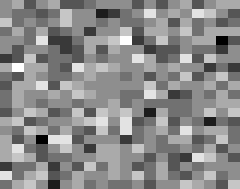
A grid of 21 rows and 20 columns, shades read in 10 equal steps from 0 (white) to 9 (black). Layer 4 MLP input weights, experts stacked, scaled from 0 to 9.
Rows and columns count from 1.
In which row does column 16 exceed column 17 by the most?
18
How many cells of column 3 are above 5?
2
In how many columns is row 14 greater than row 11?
10
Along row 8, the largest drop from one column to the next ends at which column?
7
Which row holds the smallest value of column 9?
14
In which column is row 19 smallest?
8
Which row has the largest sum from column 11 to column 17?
6
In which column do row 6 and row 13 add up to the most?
13
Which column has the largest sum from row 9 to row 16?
15
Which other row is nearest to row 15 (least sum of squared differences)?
4
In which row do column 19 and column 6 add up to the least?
16
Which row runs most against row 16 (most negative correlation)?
5
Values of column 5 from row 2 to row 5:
5 4 6 7
